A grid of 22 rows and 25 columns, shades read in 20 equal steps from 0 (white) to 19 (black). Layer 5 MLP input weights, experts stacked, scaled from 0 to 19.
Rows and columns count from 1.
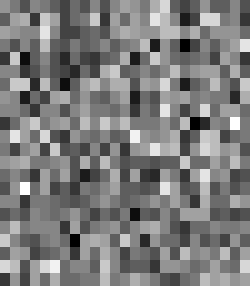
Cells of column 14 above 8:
15
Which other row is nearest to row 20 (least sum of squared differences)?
13
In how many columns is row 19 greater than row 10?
15
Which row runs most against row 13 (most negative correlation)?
1
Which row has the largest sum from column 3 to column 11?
5
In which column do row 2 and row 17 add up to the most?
25
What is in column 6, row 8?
7
